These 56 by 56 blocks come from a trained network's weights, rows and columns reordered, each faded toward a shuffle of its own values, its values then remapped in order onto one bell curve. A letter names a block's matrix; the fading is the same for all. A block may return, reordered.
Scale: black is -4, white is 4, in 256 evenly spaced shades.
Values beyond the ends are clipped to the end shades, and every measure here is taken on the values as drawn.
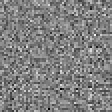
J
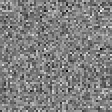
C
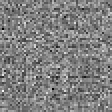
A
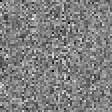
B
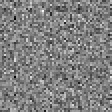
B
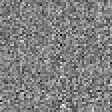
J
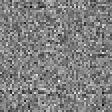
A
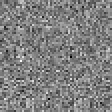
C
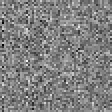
B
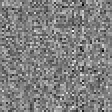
B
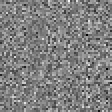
B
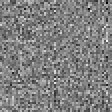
B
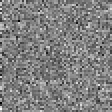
B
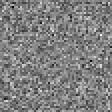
C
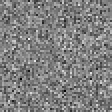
B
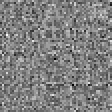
A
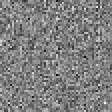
B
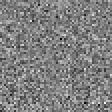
C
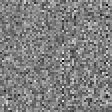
B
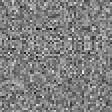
A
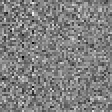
B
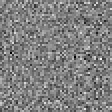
C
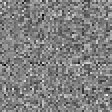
A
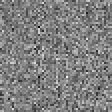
B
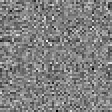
A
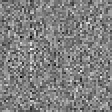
B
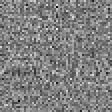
C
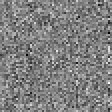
B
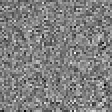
C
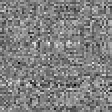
A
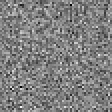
J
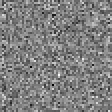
B
